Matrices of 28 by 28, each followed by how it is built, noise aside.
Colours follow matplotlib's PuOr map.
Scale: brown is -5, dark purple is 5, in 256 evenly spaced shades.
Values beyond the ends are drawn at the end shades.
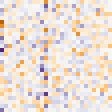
uneven columns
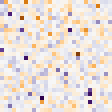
sparse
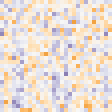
blocks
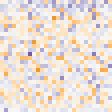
repeating columns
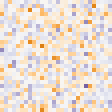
repeating rows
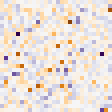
sparse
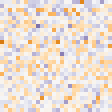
repeating columns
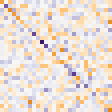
diagonal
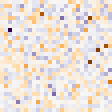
sparse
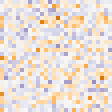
blocks
